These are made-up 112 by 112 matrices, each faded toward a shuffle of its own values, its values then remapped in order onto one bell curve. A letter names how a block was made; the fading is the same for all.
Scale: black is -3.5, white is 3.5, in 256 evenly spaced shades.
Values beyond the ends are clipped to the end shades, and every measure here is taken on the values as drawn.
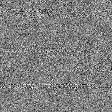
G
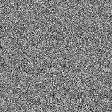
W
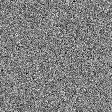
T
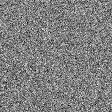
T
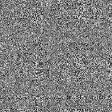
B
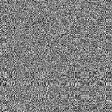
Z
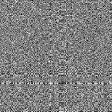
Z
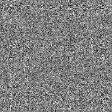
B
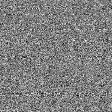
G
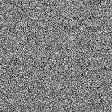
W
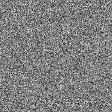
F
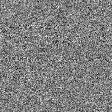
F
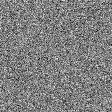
T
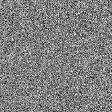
W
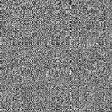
Z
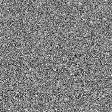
F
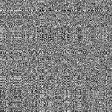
Z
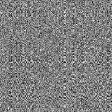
Z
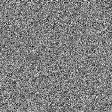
F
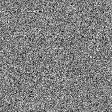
F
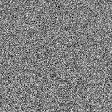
W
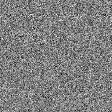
F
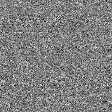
G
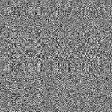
Z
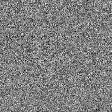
F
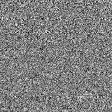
F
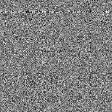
B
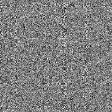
B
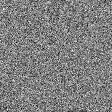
T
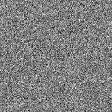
W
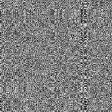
Z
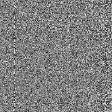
B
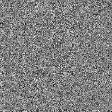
B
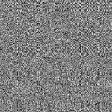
Z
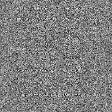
B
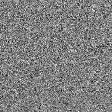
F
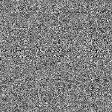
B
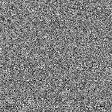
G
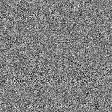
F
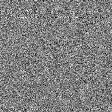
F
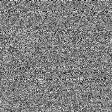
G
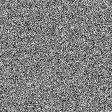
T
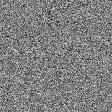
T
